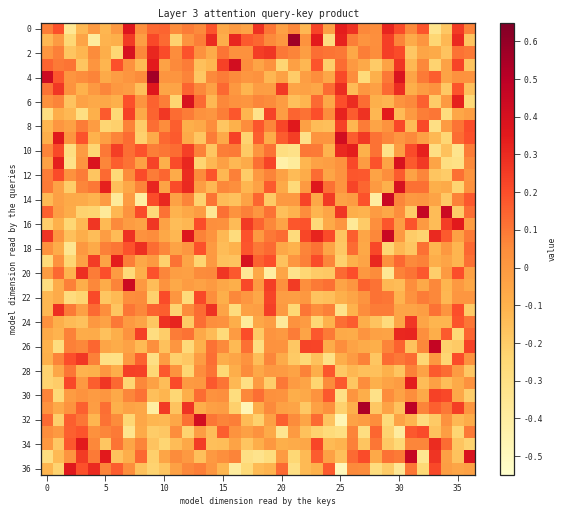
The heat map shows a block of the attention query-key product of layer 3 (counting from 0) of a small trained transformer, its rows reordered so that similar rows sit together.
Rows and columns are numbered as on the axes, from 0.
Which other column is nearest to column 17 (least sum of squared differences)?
22
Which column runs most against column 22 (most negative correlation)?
3
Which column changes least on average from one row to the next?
28
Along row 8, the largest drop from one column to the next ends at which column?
33
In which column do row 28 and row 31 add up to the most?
31
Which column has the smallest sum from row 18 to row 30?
0
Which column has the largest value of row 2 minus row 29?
7
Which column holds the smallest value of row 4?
27
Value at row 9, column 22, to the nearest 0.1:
-0.3
